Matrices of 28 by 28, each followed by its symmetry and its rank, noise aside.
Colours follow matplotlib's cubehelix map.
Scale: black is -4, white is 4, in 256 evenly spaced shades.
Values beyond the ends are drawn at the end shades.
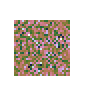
symmetric, rank seven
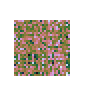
no symmetry, rank six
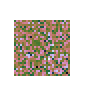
symmetric, rank five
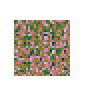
no symmetry, rank five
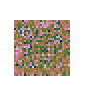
symmetric, rank seven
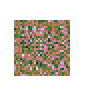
no symmetry, rank six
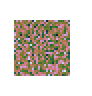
no symmetry, rank six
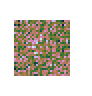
symmetric, rank seven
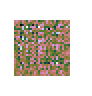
no symmetry, rank six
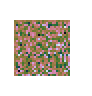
no symmetry, rank five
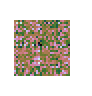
no symmetry, rank five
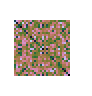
symmetric, rank five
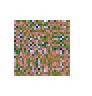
no symmetry, rank five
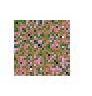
symmetric, rank seven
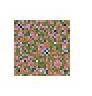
symmetric, rank six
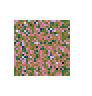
symmetric, rank seven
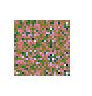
symmetric, rank seven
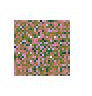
symmetric, rank seven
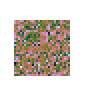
no symmetry, rank seven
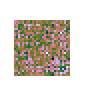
symmetric, rank six
